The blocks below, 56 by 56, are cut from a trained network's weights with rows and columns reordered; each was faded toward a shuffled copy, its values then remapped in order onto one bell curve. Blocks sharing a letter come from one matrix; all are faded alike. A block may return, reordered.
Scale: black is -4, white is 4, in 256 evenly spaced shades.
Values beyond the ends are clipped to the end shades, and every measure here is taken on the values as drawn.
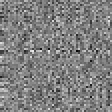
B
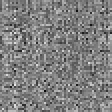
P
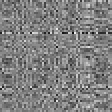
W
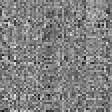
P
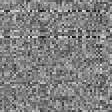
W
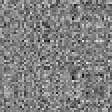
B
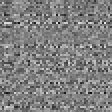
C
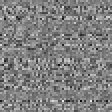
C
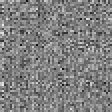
P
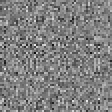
B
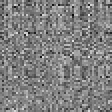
P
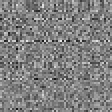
W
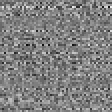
C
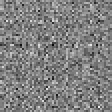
B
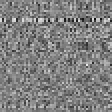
W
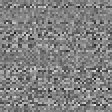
C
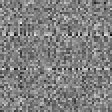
W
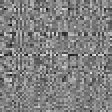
W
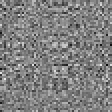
B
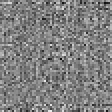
P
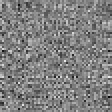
B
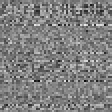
C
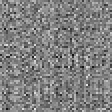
P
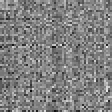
P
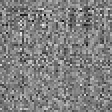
P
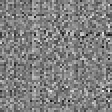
P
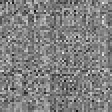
P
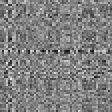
W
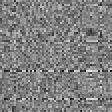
W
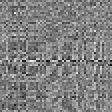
W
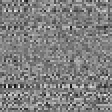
C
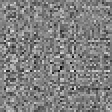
B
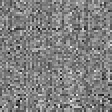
P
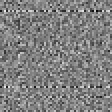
W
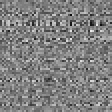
C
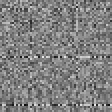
W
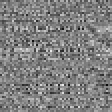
C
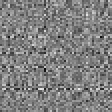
W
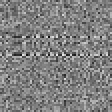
W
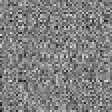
B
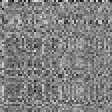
W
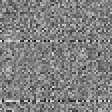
W
